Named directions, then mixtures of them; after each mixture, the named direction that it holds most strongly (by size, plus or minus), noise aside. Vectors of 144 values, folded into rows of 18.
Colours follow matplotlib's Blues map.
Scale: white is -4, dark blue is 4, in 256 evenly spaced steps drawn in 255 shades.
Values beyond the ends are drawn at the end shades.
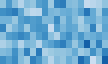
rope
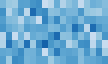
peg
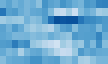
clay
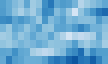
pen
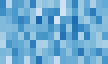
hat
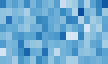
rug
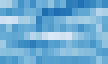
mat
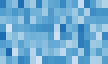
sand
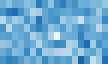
rope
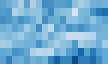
pen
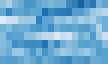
mat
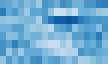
clay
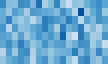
rug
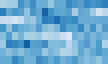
mat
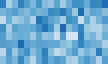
rug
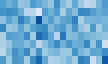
rope
